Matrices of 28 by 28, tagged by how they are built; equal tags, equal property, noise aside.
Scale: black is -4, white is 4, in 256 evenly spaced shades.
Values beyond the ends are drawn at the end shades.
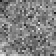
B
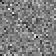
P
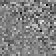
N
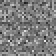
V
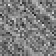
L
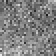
B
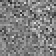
N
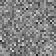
L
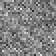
L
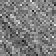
L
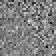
N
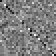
P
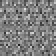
V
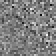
N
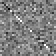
P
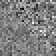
N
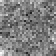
B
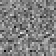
V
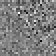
N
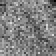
B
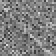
L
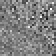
N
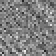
L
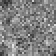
B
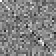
P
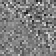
N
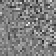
N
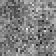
B
